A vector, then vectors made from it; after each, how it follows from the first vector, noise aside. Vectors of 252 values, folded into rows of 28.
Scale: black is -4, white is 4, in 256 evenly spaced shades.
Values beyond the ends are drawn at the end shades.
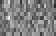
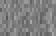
wrapped around, shrunk.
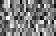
scaled up.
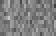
shrunk.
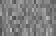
reversed, shrunk.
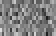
reversed, negated.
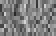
wrapped around.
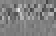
wrapped around, partly zeroed.
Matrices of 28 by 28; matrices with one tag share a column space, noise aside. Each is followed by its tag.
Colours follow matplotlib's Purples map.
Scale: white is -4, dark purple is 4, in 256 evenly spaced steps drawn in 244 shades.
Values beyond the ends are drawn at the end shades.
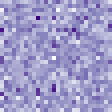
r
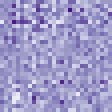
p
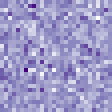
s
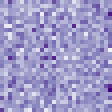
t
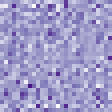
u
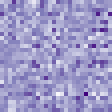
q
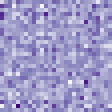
u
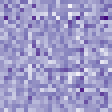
s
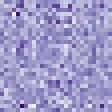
u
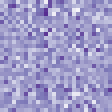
t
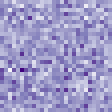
s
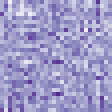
q
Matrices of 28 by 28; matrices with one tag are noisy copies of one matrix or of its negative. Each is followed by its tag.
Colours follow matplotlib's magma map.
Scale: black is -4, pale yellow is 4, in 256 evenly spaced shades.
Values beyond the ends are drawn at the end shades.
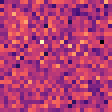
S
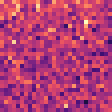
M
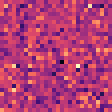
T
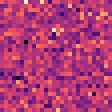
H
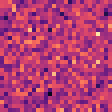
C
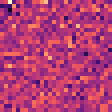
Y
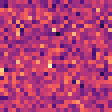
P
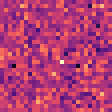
T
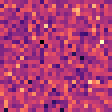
S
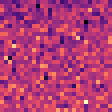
M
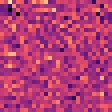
Y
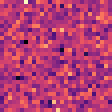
H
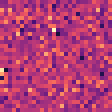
P
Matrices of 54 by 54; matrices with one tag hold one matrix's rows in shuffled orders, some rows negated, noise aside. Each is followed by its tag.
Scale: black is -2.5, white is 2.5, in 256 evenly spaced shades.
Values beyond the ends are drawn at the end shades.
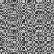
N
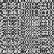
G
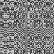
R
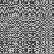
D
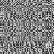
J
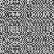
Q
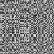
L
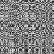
D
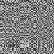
L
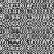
Q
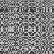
D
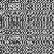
Q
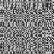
J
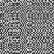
Q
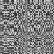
R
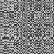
R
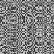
N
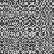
D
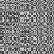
L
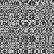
D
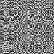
R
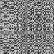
R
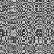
N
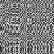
Q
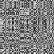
L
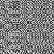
Q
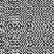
Q
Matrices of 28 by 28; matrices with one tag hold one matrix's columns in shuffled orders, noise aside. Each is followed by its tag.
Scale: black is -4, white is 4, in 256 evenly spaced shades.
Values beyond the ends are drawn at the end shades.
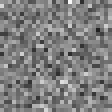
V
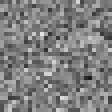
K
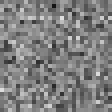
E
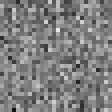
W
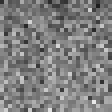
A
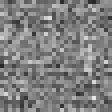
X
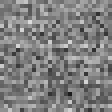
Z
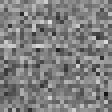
Z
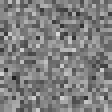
K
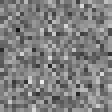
V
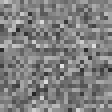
Z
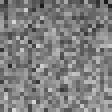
A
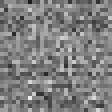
X
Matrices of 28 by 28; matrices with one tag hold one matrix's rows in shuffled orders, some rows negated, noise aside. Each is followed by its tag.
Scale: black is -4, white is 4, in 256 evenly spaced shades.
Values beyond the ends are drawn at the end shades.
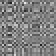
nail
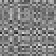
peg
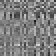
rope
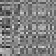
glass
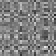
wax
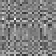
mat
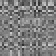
peg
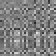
rope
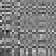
glass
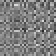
rope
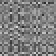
peg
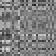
glass
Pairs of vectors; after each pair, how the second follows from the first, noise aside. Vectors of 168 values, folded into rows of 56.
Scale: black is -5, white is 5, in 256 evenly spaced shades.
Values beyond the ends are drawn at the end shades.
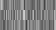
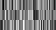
wrapped around, negated, scaled up.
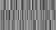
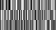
negated, scaled up.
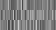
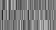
shuffled.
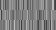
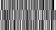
negated, scaled up.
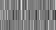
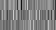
sign-scrambled.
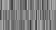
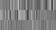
wrapped around, partly zeroed.
